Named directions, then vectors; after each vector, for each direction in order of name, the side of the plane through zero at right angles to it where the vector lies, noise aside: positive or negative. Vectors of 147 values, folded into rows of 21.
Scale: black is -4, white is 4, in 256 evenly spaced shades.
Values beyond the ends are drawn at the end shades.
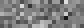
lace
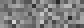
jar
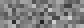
negative, negative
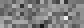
positive, negative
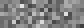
positive, positive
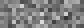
positive, positive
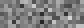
negative, negative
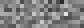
positive, positive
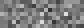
positive, positive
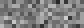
positive, negative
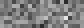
positive, negative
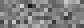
positive, positive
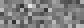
negative, negative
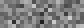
negative, negative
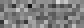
negative, positive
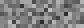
negative, negative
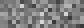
positive, positive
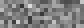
negative, negative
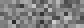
negative, negative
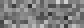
negative, positive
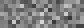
positive, positive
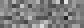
negative, positive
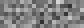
negative, negative
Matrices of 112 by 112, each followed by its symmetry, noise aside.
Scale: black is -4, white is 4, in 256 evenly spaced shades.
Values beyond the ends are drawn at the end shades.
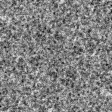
same after a half turn.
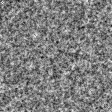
symmetric.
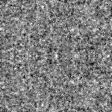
mirrored top to bottom.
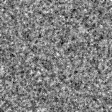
symmetric across the other diagonal.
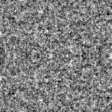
mirrored top to bottom.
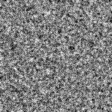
antisymmetric.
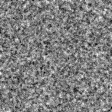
no symmetry.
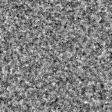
antisymmetric.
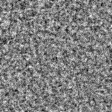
antisymmetric.
